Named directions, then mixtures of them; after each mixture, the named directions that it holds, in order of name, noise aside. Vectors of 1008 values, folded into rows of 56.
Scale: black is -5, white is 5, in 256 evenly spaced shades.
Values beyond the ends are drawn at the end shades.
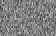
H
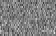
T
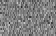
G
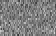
G, T.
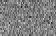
G.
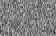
T.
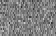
G.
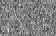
G, H, T.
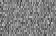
G, H, T.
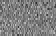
G, H, T.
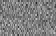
G, H, T.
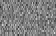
H, T.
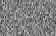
H.
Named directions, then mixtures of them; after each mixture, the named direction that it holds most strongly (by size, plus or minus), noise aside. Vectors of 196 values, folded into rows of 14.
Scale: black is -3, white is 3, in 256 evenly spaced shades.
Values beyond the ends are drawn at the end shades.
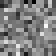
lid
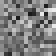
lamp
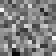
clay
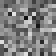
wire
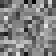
lid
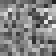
lamp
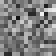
lamp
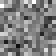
lid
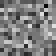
lid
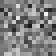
lamp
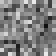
lid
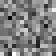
clay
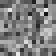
lid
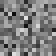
wire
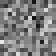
wire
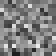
clay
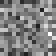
lid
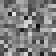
wire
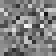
lamp
